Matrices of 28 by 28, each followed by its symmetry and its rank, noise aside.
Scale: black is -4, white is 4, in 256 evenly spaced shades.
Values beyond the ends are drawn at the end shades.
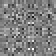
no symmetry, rank four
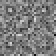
symmetric, rank six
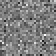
no symmetry, rank eight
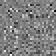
antisymmetric, rank six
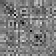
symmetric, rank six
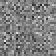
antisymmetric, rank six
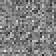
antisymmetric, rank eight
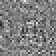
antisymmetric, rank eight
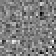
antisymmetric, rank six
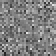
antisymmetric, rank eight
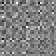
symmetric, rank four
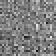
antisymmetric, rank six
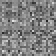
no symmetry, rank four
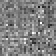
no symmetry, rank six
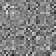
symmetric, rank six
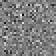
no symmetry, rank eight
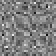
antisymmetric, rank four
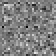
no symmetry, rank six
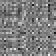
no symmetry, rank four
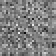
antisymmetric, rank six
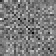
symmetric, rank four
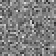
no symmetry, rank eight
